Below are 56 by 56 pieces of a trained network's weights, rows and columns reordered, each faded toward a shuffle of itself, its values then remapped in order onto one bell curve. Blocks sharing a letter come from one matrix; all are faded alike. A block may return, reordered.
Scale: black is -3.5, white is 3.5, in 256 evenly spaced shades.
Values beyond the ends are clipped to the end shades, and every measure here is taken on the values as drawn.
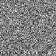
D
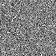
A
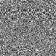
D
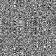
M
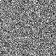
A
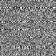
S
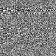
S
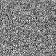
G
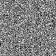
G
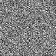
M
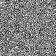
G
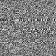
D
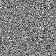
A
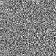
M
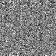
G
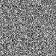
M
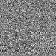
D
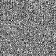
G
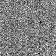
G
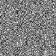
M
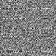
D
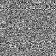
D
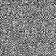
D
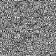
D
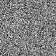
A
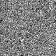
A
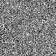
A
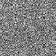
M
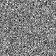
G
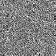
M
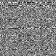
S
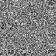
D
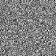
D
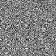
D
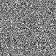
A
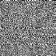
S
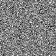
A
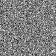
G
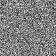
A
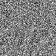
G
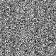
G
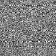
S
